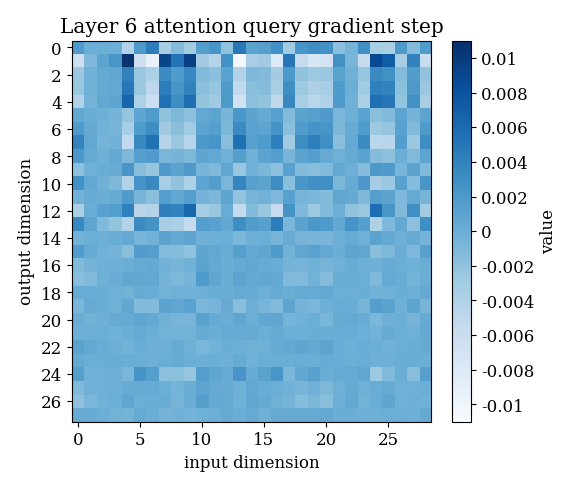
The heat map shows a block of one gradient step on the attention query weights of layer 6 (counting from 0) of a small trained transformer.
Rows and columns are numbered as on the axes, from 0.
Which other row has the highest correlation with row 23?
22
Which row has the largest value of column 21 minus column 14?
1
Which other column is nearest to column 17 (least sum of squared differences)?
27
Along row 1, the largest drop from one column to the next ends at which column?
5
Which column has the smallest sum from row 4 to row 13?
4
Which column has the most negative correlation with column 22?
2
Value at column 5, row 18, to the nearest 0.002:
0
